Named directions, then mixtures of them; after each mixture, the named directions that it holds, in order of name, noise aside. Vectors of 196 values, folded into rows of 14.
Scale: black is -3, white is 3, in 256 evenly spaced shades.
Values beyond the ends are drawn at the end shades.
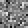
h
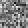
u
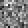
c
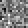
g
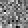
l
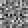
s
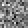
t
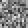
g, u.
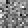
h, s, t.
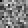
c, g.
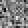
g, l.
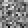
c, t, u.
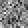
g, l.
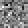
c, h.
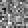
g.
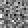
s, t.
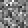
c.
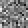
l, u.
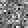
h, l, u.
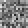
s, u.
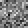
g, h.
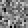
g, h.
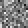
c, l, u.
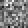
c.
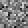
c, h.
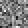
g, l.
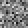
t.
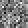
c, g, l.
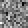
h, t.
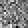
l.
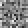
s, u.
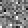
g, l.
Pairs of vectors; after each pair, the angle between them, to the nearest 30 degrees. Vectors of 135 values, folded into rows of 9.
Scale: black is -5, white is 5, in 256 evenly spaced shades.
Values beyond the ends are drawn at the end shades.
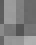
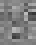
90 degrees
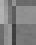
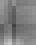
60 degrees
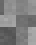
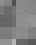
120 degrees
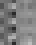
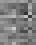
120 degrees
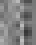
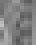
60 degrees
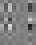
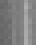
90 degrees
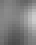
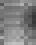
150 degrees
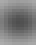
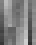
90 degrees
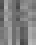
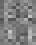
60 degrees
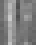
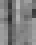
150 degrees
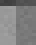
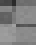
60 degrees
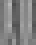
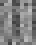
30 degrees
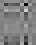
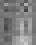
120 degrees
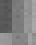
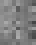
120 degrees
